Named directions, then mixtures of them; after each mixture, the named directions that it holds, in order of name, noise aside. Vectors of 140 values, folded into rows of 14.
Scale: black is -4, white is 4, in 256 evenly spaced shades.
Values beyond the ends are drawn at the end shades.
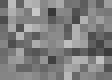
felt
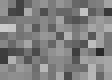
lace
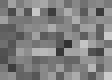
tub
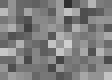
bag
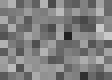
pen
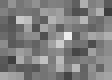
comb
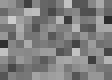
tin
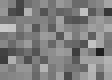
lace.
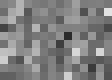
comb, lace.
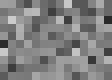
tin.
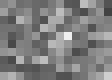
bag, comb.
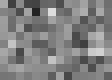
felt, tub.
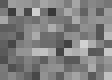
tub.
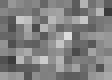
comb.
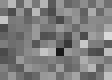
pen, tub.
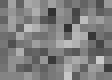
felt.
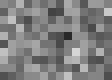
comb, lace, tin.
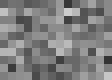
bag.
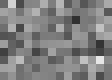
felt, lace, pen.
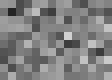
lace, tin, tub.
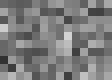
bag, lace, pen.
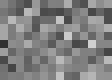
lace, pen, tin.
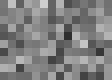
felt, pen, tub.
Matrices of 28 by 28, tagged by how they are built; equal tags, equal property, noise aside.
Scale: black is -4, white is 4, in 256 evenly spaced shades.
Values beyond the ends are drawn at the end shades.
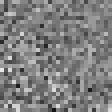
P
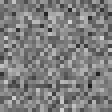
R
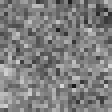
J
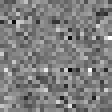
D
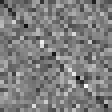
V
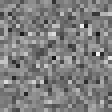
D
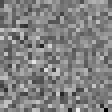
P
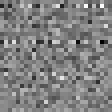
D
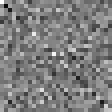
V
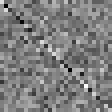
V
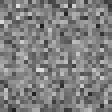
R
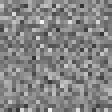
R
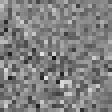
P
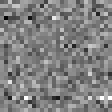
D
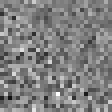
P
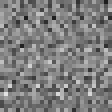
R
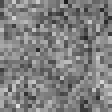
J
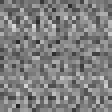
R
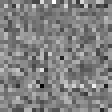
D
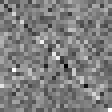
V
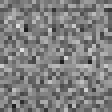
R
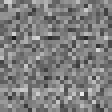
R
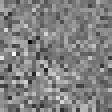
P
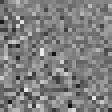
P
